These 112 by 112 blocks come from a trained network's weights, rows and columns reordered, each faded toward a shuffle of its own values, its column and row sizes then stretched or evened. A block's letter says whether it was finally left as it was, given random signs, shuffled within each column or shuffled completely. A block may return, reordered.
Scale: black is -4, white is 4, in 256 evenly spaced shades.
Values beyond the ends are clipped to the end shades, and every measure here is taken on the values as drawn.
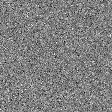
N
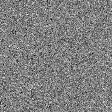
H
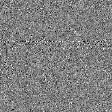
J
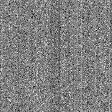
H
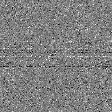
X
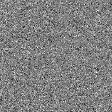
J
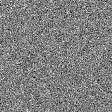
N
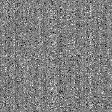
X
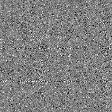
J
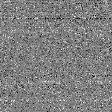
X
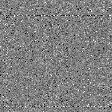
X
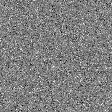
N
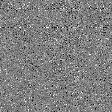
J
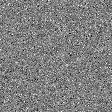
N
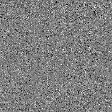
J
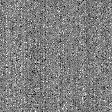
H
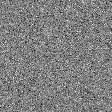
N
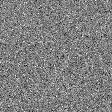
N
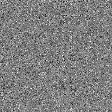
J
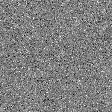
N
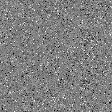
H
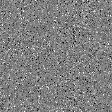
H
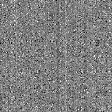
X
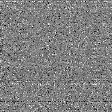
X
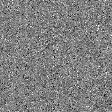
H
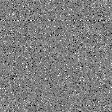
J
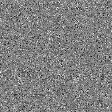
J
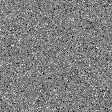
N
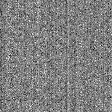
H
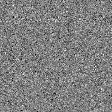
J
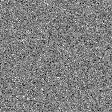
N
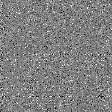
J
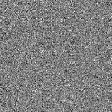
X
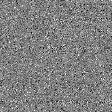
J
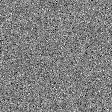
N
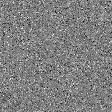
N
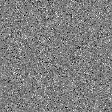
H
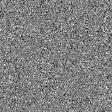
J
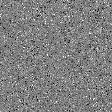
H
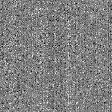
X
